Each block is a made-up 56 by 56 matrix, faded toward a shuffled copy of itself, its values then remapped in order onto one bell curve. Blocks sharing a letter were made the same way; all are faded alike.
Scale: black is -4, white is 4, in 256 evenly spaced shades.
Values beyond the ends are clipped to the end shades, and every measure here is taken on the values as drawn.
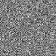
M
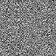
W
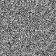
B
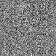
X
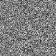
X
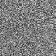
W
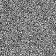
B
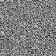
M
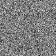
B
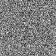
B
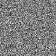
X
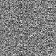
W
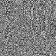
X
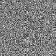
W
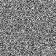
B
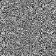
X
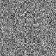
W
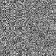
W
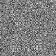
W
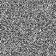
B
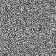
M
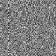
W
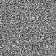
W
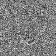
B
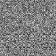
X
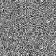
W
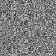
X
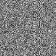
X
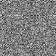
B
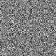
X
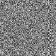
X
